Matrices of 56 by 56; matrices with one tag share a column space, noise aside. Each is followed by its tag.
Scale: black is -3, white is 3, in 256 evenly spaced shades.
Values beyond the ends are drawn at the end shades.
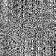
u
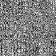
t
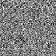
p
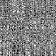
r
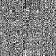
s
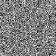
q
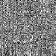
r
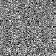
q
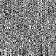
r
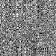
u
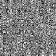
s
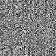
u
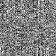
u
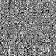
t
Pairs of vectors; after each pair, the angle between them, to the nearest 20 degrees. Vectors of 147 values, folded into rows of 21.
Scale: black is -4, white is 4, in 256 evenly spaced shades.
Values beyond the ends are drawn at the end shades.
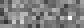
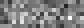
20 degrees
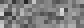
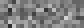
80 degrees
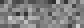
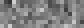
100 degrees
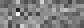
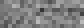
100 degrees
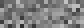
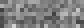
100 degrees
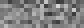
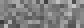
120 degrees
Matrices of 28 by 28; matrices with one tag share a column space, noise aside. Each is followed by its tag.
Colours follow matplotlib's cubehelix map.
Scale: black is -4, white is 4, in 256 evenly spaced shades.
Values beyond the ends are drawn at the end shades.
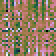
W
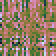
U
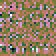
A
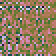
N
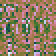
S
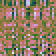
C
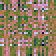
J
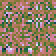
A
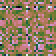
N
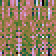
C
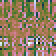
U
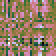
U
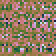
A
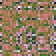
N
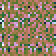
A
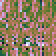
U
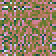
N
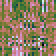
U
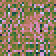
S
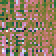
W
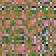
N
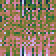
J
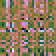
W
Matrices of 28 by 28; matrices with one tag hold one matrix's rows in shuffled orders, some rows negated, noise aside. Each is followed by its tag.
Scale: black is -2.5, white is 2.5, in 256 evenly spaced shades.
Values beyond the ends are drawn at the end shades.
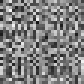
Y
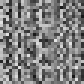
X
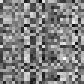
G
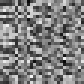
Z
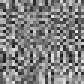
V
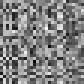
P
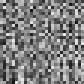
V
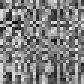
Y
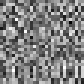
V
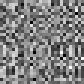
V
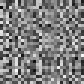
X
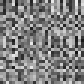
V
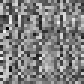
X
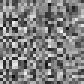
P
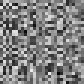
P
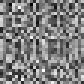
Y
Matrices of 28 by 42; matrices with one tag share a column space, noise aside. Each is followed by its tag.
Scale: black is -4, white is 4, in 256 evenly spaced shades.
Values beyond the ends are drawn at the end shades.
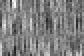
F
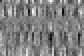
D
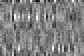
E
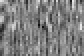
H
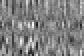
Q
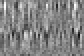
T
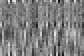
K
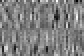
E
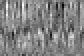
T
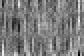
F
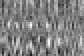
Q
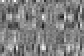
E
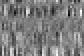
D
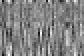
K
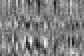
Q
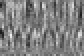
T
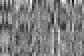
H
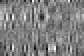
E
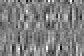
E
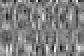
E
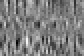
Q
